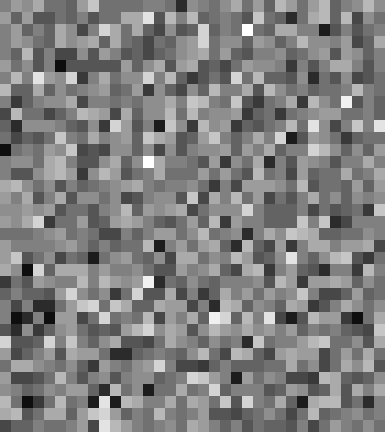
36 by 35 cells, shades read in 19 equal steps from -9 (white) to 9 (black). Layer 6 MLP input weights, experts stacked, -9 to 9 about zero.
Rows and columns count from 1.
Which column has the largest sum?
3
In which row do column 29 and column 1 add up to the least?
29
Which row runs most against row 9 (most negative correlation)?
16
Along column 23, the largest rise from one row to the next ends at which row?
4
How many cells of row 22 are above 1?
11
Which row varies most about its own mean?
27
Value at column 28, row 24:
5
